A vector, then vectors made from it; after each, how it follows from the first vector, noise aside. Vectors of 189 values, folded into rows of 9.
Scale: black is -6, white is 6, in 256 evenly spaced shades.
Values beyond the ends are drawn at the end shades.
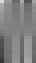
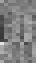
wrapped around.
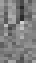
wrapped around.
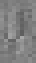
wrapped around, shrunk.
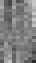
reversed, negated.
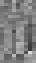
wrapped around.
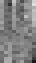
reversed, negated.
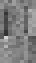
wrapped around.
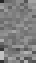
sign-scrambled.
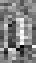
wrapped around, negated, scaled up.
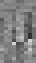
wrapped around.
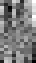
reversed, negated, scaled up.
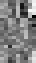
wrapped around, negated, scaled up.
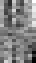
reversed, negated, scaled up.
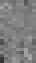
partly zeroed.
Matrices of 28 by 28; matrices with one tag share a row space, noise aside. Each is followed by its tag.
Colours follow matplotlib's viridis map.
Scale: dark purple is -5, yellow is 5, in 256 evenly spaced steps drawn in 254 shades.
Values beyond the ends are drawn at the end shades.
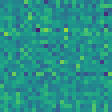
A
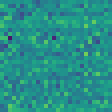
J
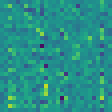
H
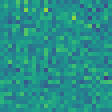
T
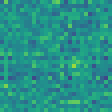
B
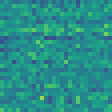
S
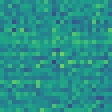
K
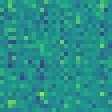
H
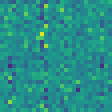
H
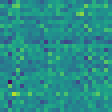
J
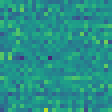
J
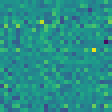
A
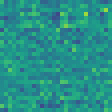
B
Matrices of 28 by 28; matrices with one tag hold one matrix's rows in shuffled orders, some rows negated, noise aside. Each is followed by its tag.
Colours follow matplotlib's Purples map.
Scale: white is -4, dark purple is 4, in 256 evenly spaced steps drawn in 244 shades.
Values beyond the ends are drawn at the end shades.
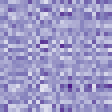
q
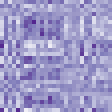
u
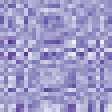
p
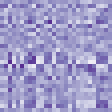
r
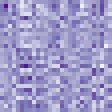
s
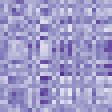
q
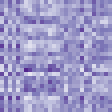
u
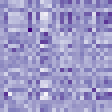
q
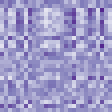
p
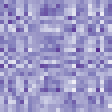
p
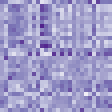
q
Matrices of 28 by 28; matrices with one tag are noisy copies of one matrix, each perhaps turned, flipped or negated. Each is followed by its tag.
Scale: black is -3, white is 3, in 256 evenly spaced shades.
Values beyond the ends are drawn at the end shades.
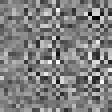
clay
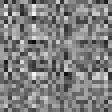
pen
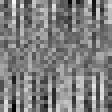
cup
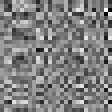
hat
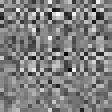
clay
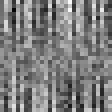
cup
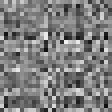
pen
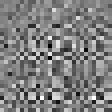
clay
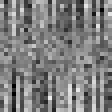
cup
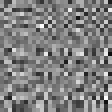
hat
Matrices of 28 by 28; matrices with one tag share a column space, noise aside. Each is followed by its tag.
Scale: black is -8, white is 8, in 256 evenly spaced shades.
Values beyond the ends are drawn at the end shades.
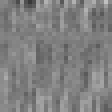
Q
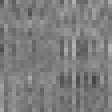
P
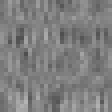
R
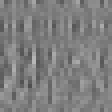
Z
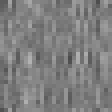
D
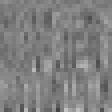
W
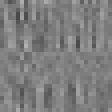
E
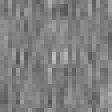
D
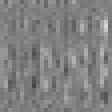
Z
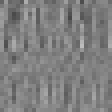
E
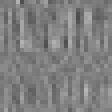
E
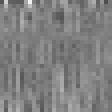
Q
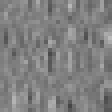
R
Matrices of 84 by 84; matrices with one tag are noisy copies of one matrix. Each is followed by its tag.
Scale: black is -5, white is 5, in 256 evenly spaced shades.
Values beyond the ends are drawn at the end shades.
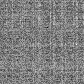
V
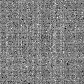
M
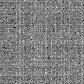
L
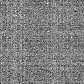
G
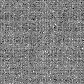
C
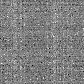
G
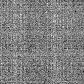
G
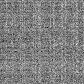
V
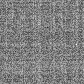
V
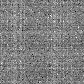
G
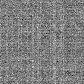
M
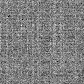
M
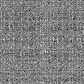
C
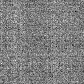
G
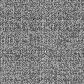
C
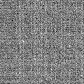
L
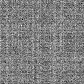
M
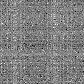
G
